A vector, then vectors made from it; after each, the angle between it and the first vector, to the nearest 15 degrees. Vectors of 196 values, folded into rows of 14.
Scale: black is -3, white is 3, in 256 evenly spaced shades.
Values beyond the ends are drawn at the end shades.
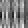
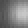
105 degrees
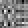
105 degrees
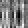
30 degrees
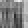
120 degrees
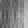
120 degrees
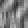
120 degrees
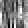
120 degrees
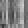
45 degrees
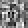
45 degrees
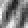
105 degrees
